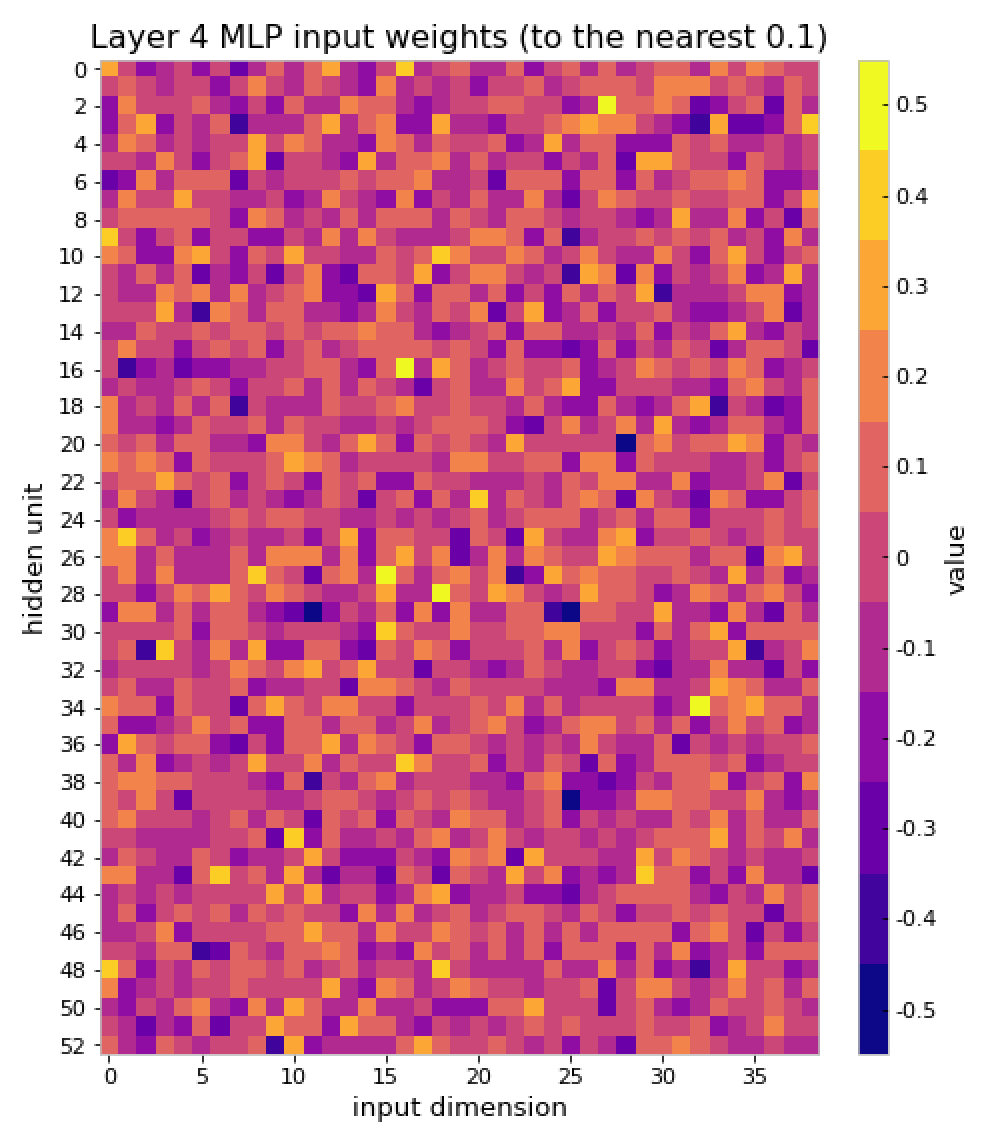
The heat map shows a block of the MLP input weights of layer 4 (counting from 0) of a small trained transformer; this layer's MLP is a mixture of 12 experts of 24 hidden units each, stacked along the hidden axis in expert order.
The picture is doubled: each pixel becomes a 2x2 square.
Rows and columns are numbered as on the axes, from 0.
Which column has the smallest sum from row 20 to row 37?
35
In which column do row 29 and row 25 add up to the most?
1
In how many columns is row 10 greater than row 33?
19
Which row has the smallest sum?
29
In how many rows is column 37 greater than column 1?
13
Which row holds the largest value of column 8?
27
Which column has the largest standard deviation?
25
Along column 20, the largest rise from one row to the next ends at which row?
23
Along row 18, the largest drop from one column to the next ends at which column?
33
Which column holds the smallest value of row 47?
5
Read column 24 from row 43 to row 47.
0.2 -0.2 0 -0.1 -0.2
